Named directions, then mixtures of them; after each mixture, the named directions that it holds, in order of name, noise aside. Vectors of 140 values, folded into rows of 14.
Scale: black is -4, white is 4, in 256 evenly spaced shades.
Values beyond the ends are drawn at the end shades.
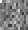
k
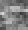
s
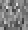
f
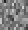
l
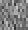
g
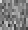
g, k.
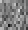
k.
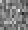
f, k, s.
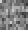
k, l, s.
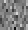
g, l.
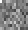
k.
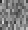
f, g, k.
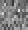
f, g, s.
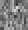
f, g, s.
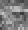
s.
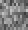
f, l, s.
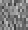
g.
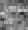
s.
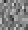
l.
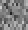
f, l.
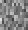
f, l.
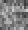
l, s.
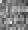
k, l, s.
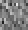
f, g, l.
